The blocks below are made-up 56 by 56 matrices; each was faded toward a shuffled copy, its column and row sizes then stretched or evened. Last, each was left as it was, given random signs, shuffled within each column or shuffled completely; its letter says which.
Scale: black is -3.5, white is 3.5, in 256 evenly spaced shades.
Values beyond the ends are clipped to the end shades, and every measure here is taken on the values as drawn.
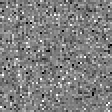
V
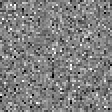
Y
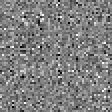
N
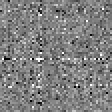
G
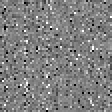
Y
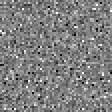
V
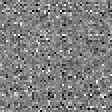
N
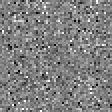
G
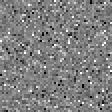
V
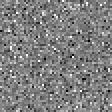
V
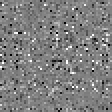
G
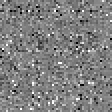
G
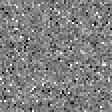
V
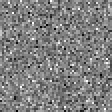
V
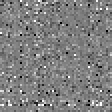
G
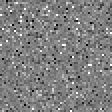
V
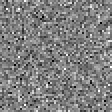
V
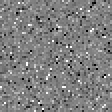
V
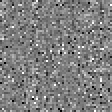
Y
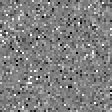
V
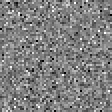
V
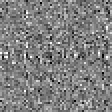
N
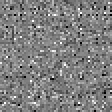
G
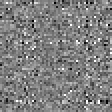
N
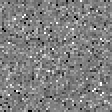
V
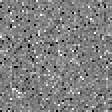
V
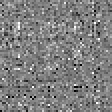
N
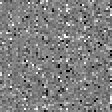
Y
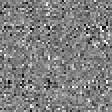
N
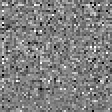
G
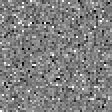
V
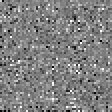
G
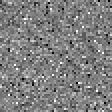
V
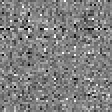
N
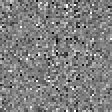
G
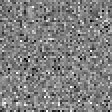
N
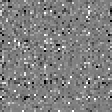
N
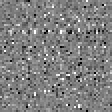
N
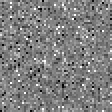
Y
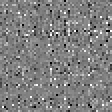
N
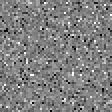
V
